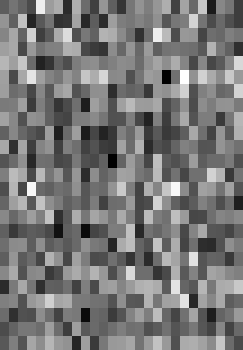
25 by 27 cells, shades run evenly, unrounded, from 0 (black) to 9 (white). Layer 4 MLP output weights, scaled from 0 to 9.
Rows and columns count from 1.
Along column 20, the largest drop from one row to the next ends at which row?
15
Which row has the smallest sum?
17
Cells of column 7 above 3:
15
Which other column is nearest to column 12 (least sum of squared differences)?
26
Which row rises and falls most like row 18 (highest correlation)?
12
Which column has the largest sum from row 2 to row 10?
21
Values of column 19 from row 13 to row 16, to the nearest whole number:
3 7 5 4
